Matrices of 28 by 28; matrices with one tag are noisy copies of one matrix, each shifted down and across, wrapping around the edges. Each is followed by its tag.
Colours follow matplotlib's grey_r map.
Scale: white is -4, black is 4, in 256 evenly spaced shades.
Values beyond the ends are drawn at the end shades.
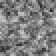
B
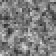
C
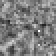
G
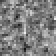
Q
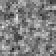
Q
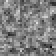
G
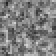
Q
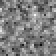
B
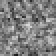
B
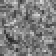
C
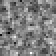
Q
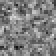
B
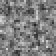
Q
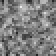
B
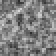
G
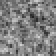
C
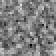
B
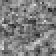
G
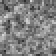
G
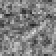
G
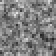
C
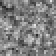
C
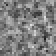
Q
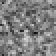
B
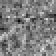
G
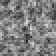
Q
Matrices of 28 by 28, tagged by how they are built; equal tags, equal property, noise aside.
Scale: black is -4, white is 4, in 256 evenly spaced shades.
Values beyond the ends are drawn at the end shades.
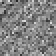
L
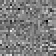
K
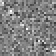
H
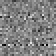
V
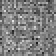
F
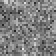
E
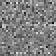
V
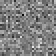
F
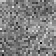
E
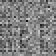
F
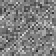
L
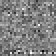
V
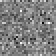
V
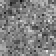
E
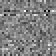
V
